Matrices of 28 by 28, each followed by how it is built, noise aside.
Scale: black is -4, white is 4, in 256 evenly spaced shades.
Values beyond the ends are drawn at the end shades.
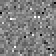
sparse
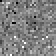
sparse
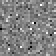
sparse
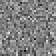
low rank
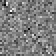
banded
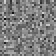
low rank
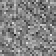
Toeplitz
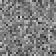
noise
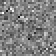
block diagonal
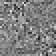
block diagonal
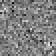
block diagonal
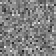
noise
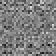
low rank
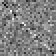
diagonal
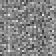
repeating rows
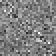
banded
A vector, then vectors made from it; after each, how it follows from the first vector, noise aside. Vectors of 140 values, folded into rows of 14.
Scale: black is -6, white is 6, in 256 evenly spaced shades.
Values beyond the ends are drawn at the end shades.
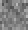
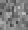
wrapped around, negated.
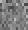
sign-scrambled.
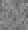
negated, shrunk.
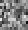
wrapped around, negated, scaled up.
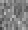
wrapped around, negated.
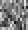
reversed, scaled up.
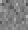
partly zeroed.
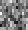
reversed, scaled up.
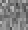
sign-scrambled.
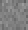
negated, shrunk.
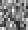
reversed, scaled up.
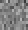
sign-scrambled.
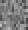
wrapped around, negated.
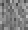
sign-scrambled.
